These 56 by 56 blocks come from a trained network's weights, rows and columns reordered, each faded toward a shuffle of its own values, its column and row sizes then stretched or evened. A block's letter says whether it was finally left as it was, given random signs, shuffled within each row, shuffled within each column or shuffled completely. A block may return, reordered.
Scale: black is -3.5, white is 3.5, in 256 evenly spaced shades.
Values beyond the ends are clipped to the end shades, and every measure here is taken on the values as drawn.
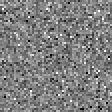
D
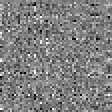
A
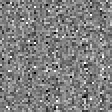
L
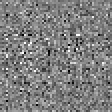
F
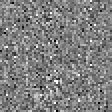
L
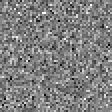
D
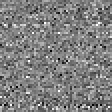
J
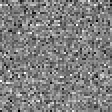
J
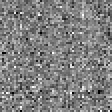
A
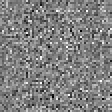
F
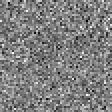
D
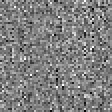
L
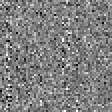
L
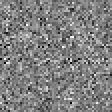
F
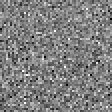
D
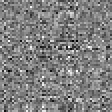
A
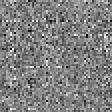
F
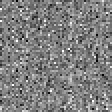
L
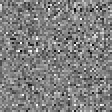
F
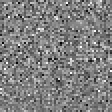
J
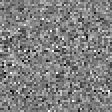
J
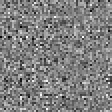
F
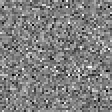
J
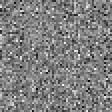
L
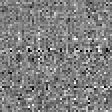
F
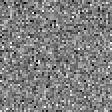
D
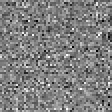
A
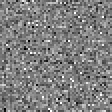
J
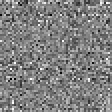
F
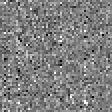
L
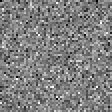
D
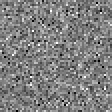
D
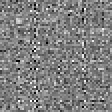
A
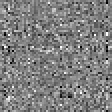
A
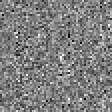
L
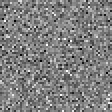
D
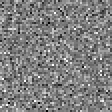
D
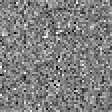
L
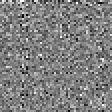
A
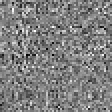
A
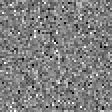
D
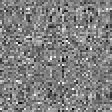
A
